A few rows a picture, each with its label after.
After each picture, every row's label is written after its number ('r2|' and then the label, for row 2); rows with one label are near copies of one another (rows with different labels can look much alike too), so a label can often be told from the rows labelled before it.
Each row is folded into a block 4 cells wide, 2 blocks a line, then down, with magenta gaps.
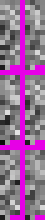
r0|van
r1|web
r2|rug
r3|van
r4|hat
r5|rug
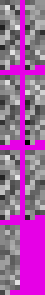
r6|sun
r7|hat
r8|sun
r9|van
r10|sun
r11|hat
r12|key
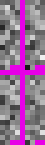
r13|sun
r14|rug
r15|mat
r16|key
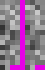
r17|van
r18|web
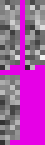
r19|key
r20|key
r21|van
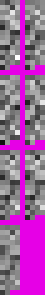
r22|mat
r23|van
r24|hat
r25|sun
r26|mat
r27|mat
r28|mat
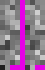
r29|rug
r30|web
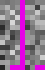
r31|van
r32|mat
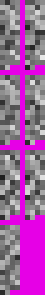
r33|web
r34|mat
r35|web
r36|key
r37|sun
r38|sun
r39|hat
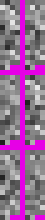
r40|web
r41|key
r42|rug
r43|web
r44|sun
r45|key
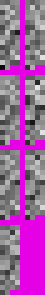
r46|hat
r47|key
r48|van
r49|mat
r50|hat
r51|mat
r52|mat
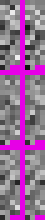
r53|mat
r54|van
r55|key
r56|rug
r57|hat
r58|hat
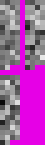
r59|web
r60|mat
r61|sun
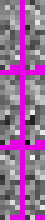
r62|key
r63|web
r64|rug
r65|rug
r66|web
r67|key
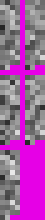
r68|web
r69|rug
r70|mat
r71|hat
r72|web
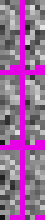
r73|web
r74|sun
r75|rug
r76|web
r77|van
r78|key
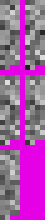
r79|mat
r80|hat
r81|key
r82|key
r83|web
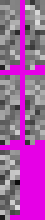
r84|hat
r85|web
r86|hat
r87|van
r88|hat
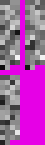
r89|hat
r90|rug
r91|mat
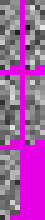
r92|hat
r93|sun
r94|web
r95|key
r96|hat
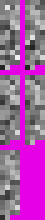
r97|key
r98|rug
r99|mat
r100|web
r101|rug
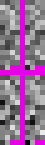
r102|web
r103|hat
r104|sun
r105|rug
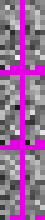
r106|key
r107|web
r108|hat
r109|rug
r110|van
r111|web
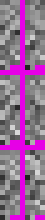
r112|hat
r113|rug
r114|hat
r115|key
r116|van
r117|web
